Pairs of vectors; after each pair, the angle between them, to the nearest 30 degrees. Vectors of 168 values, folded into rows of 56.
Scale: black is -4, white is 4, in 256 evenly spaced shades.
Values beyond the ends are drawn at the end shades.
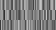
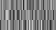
60 degrees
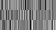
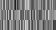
120 degrees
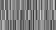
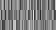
150 degrees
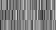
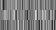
120 degrees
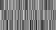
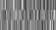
90 degrees
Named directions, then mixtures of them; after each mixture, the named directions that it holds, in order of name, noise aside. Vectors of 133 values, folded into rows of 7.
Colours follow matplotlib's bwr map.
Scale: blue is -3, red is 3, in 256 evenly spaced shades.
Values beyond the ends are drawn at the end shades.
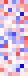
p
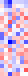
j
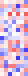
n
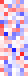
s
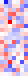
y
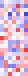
n.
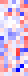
n, p.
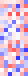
n.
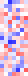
j, p.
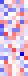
s.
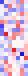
s.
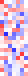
s.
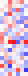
j, y.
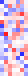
s.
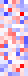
p.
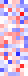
p.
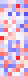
n.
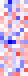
j, p.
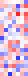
n.
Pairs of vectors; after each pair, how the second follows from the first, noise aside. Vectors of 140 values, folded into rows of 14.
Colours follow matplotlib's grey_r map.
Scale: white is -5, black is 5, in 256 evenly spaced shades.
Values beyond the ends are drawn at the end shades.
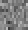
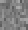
reversed, negated, shrunk.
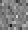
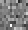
sign-scrambled.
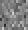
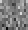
shuffled.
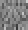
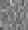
reversed, negated, shrunk.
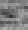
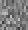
sign-scrambled.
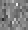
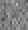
shrunk.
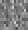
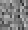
wrapped around, negated.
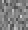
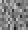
negated.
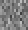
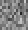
sign-scrambled.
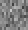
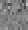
wrapped around, partly zeroed.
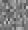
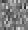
copied.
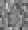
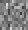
sign-scrambled.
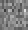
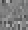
wrapped around, partly zeroed.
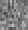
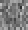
shuffled.
